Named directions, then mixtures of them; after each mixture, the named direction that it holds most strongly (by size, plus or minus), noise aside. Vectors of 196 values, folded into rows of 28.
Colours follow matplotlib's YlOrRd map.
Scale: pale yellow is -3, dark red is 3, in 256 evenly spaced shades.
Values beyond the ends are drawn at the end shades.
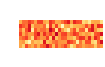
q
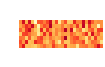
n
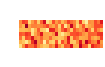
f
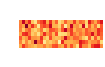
n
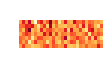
n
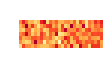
f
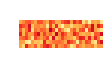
q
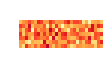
q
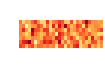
f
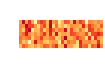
n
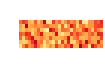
f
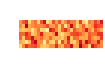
f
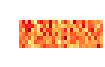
n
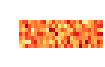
f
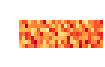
f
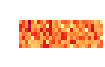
q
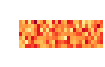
n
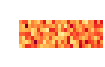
f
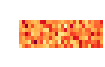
f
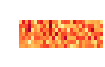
q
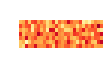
q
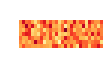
n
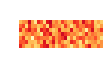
f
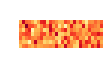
f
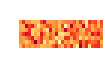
f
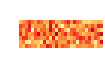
q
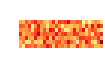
q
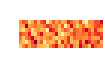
f
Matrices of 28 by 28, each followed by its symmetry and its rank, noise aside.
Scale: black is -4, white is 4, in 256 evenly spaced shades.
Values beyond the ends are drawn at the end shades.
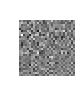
no symmetry, rank six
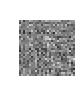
antisymmetric, rank six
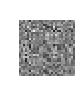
no symmetry, rank five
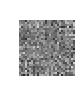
antisymmetric, rank six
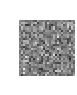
no symmetry, rank six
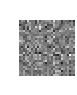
no symmetry, rank five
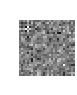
symmetric, rank six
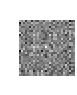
no symmetry, rank five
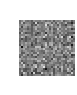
no symmetry, rank six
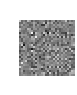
symmetric, rank six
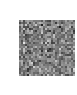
no symmetry, rank seven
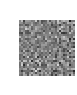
no symmetry, rank five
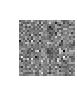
no symmetry, rank seven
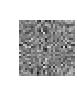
no symmetry, rank six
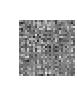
no symmetry, rank six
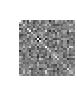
symmetric, rank five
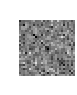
symmetric, rank six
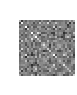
symmetric, rank five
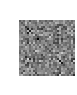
symmetric, rank six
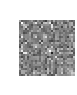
symmetric, rank seven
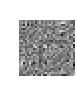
symmetric, rank seven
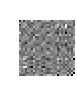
symmetric, rank five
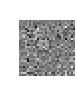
no symmetry, rank six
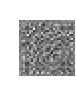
symmetric, rank six
